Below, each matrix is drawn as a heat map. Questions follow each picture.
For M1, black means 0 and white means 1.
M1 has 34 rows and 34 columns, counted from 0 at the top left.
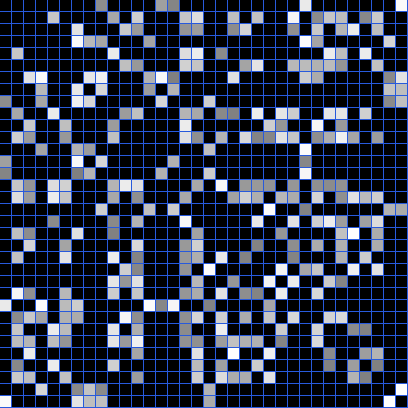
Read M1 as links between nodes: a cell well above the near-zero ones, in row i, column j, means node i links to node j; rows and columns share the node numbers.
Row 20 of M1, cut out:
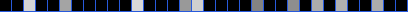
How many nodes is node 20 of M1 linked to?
10
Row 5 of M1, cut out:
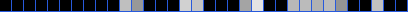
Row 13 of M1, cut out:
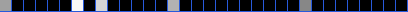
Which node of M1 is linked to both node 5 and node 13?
node 25
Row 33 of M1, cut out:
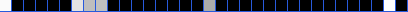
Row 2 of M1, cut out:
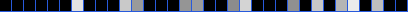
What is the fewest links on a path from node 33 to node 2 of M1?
2
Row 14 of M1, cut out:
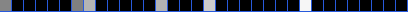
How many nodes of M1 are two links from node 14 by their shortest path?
10
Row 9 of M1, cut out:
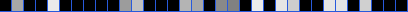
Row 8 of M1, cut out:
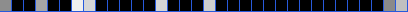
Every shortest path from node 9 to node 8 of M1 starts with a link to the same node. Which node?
node 19
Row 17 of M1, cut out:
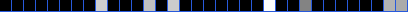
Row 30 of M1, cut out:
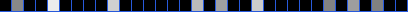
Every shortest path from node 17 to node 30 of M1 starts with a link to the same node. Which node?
node 22
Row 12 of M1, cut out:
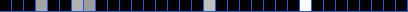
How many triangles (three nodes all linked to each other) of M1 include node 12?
6
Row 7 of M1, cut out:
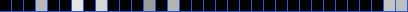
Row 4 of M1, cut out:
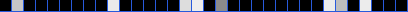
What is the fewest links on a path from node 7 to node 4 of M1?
4
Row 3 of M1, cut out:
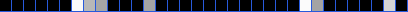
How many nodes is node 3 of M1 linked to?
7
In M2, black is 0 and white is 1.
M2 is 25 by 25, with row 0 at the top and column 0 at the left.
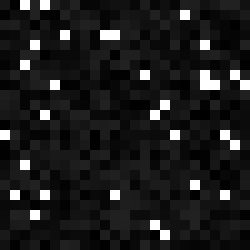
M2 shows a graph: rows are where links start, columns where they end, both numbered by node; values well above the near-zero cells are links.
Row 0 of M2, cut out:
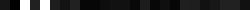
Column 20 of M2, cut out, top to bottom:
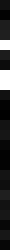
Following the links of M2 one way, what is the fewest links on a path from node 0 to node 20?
2
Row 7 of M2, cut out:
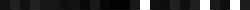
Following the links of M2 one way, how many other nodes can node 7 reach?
5
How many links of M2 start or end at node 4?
5
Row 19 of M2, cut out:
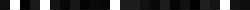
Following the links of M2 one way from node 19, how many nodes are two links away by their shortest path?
4
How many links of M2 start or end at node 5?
1
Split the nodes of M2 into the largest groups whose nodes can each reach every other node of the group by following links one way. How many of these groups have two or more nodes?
2
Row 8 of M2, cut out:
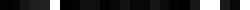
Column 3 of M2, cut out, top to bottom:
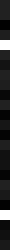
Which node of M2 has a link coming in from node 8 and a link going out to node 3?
node 21
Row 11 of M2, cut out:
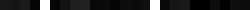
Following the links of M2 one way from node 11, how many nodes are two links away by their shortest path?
2
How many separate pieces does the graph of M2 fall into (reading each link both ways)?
3
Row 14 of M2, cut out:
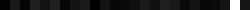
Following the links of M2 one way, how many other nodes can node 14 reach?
3
